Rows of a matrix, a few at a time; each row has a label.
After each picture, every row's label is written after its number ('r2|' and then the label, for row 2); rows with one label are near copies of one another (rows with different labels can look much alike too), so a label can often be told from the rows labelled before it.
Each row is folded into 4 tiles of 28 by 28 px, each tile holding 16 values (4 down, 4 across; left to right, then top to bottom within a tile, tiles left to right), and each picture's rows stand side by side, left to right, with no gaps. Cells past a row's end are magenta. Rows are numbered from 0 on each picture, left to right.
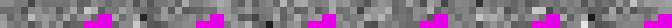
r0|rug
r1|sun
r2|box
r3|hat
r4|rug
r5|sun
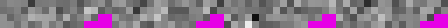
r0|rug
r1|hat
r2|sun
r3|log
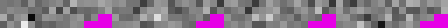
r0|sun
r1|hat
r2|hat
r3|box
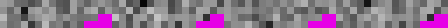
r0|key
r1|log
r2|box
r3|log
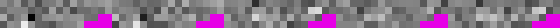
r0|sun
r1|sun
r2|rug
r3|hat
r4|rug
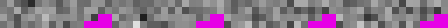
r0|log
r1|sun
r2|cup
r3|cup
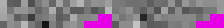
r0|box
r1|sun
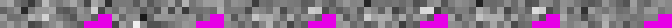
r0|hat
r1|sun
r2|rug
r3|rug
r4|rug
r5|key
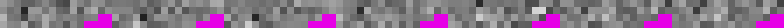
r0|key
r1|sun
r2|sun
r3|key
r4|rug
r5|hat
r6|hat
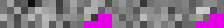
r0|log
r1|rug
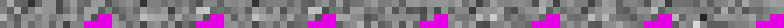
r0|log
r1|rug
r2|rug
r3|cup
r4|hat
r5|hat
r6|sun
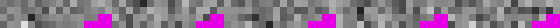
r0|sun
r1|log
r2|box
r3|key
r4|cup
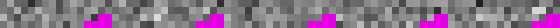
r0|log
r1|hat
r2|key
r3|cup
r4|rug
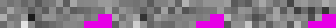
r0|sun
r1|sun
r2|cup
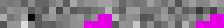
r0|sun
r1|cup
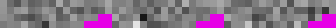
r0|box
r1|sun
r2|cup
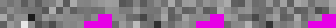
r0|sun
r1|box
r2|box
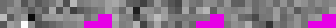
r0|sun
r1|key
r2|box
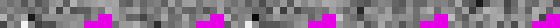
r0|sun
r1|box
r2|sun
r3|key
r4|log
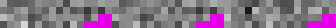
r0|cup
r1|cup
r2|key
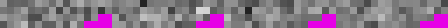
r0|cup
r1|rug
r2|key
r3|hat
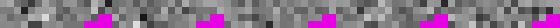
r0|hat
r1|sun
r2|box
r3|hat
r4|cup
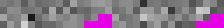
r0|sun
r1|rug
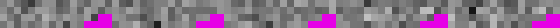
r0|log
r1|box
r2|box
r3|rug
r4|key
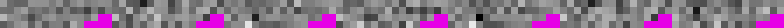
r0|cup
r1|log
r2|sun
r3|cup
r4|sun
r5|log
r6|key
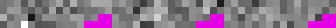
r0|sun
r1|hat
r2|log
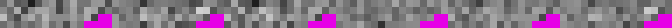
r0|log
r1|rug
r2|log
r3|box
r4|log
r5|rug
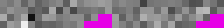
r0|sun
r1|rug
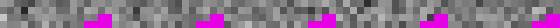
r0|key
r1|key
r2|cup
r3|log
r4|rug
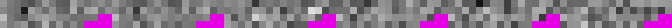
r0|key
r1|key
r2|rug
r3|log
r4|log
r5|cup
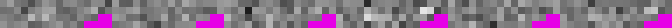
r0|hat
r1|box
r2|key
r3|rug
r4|box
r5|rug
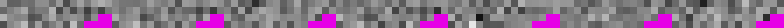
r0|cup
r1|cup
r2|log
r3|cup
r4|sun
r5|hat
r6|log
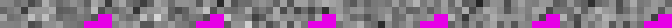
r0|hat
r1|hat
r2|cup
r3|box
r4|log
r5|log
